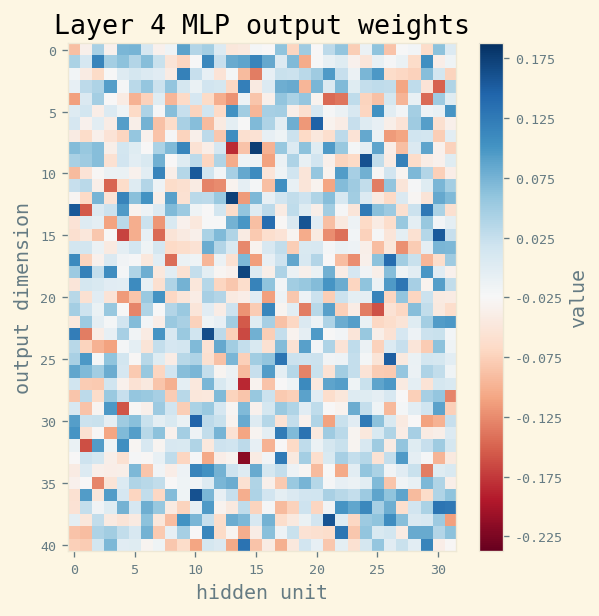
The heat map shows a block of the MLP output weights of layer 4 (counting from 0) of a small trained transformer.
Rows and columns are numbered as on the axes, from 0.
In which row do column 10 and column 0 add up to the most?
30
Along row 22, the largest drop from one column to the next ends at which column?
14
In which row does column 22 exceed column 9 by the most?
37
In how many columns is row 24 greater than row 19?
9
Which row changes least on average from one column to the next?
16
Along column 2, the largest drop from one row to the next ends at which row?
2
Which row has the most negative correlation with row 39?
24
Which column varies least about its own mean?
28
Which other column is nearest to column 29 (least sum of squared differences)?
6
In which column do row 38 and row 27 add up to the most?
21
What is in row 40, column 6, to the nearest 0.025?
-0.025
